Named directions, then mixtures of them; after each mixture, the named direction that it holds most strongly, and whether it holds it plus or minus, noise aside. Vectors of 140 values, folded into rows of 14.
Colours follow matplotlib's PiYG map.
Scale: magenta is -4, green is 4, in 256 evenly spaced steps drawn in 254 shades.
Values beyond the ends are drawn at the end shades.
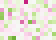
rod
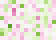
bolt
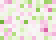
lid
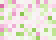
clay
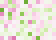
rod, minus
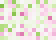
clay, minus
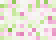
clay, minus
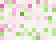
clay, plus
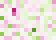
bolt, plus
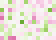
rod, minus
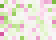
bolt, minus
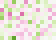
rod, plus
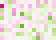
clay, plus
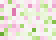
clay, plus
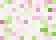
lid, minus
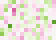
bolt, plus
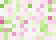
lid, minus
